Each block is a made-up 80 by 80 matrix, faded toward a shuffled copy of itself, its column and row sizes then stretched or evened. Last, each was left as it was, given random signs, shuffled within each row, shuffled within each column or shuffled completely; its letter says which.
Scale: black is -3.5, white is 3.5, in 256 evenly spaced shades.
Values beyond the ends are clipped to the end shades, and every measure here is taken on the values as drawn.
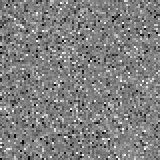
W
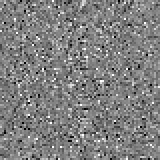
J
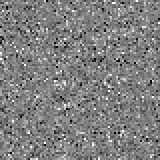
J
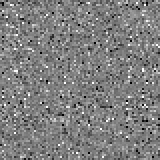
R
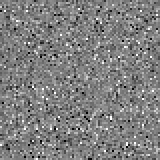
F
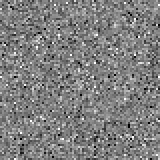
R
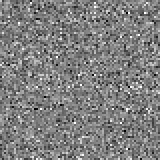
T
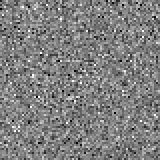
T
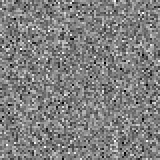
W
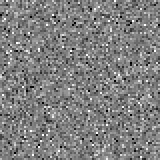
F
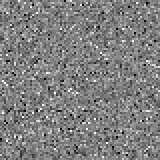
T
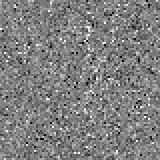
W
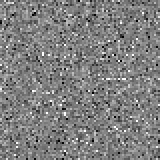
R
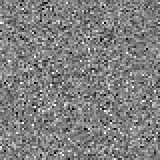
J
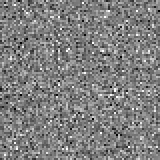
J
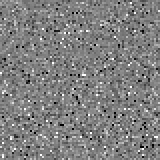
T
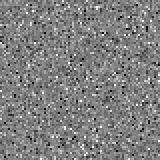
F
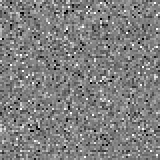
J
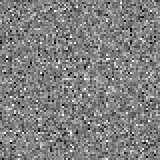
R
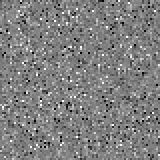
F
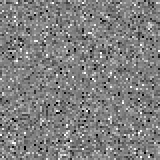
R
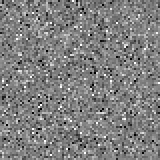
W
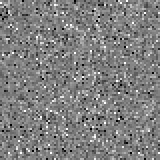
R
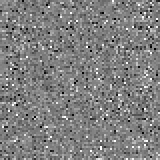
J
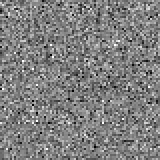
T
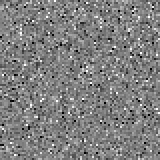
F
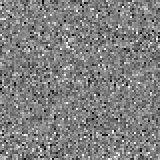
T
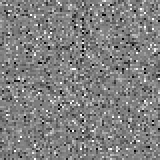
R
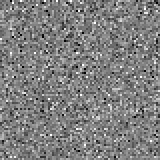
R
